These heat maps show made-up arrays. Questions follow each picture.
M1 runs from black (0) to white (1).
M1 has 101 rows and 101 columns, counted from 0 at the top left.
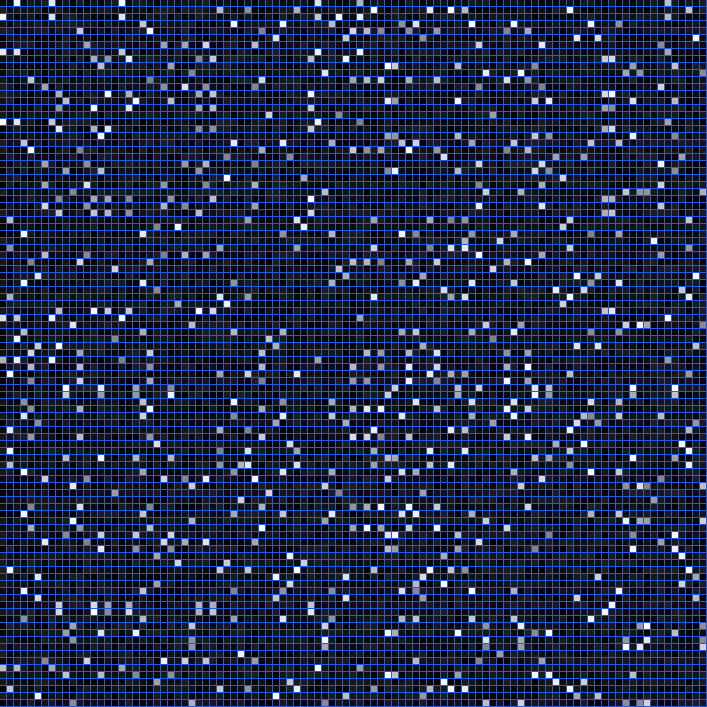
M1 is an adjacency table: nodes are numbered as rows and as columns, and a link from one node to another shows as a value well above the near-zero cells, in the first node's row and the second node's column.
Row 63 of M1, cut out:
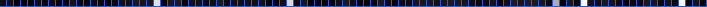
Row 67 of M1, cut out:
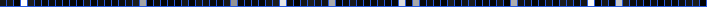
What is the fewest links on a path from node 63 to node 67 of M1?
3
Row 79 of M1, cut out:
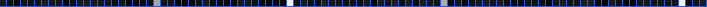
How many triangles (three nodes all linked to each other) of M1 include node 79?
6
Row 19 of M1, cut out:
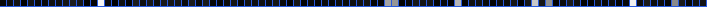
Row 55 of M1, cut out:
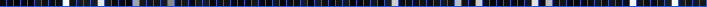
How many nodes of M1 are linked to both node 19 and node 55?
7
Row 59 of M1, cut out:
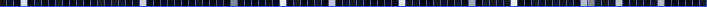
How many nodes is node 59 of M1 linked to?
12
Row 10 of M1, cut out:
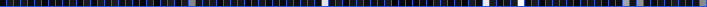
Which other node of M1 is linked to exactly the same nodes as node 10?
node 92
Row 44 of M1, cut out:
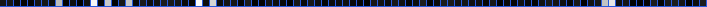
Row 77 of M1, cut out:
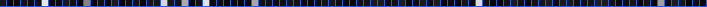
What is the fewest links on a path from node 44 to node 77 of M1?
5
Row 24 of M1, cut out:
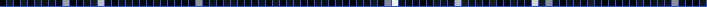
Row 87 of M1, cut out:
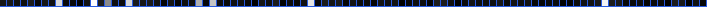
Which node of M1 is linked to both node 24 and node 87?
node 28
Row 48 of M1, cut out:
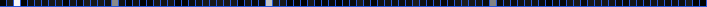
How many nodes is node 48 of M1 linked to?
4
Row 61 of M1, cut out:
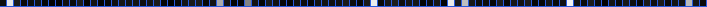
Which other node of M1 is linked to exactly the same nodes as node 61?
node 42
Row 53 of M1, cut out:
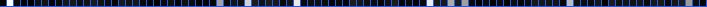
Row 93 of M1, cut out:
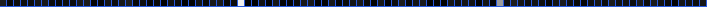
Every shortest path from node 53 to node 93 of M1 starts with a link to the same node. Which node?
node 66
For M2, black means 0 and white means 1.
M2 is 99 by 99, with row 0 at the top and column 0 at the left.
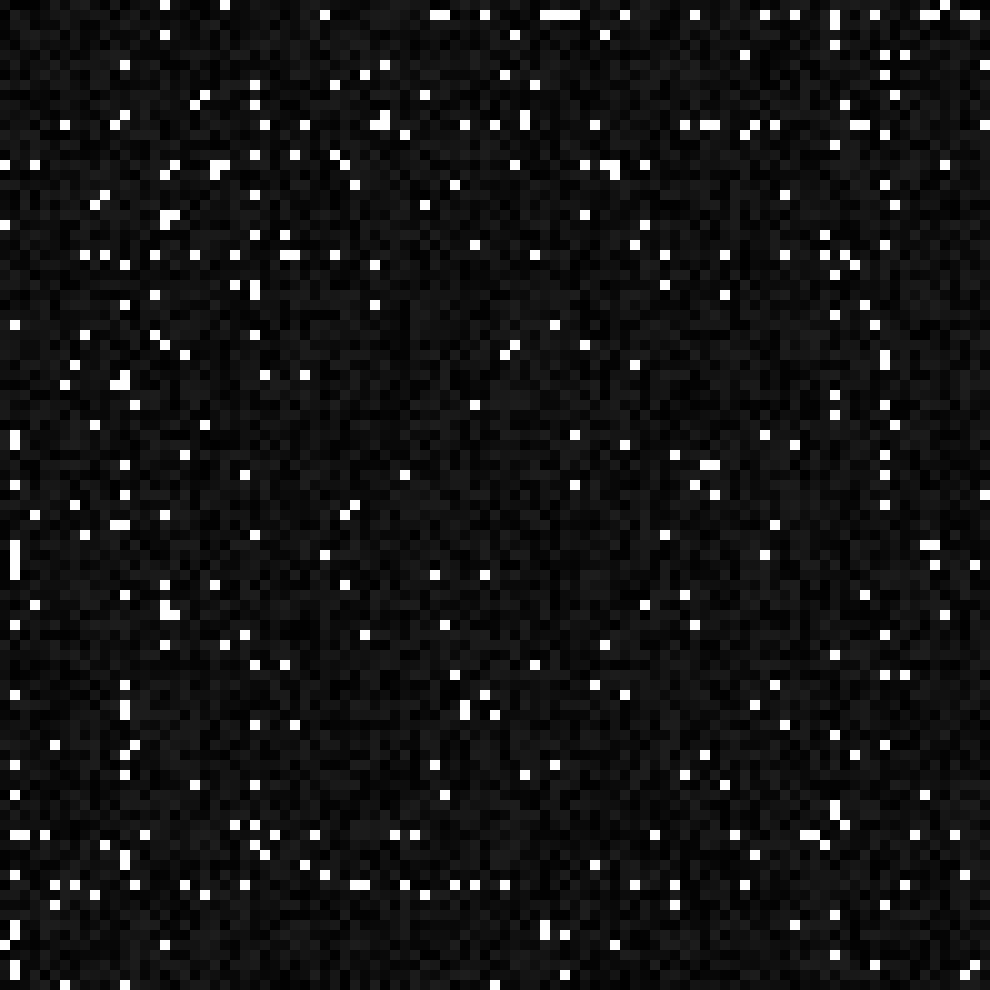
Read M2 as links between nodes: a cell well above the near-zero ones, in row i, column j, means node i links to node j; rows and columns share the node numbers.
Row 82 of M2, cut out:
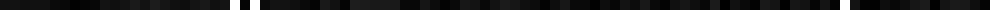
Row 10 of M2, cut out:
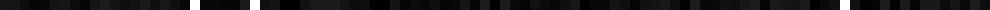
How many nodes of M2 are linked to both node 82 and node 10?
2
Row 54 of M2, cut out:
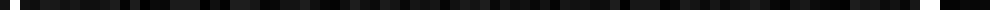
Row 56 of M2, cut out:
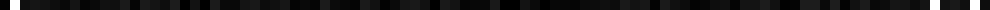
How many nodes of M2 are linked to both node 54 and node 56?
2
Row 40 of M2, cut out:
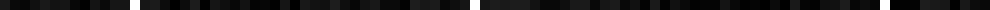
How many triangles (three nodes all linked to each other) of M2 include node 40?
2
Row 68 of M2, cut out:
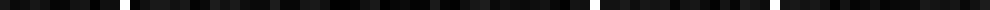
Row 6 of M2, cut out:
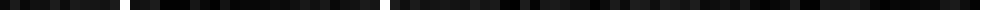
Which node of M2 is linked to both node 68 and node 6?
node 12
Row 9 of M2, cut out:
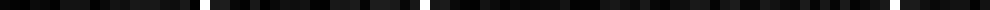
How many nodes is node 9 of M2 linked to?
3
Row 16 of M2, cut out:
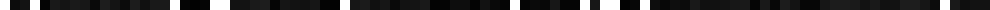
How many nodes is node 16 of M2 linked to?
12
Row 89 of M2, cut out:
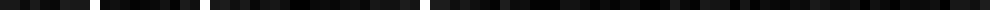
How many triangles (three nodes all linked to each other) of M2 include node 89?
3
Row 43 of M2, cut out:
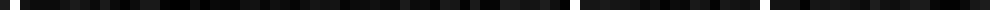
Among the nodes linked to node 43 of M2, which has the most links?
node 1
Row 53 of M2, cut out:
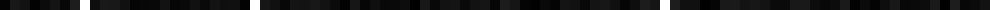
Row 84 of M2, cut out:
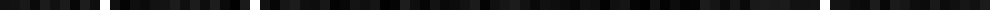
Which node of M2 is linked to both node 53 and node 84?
node 25
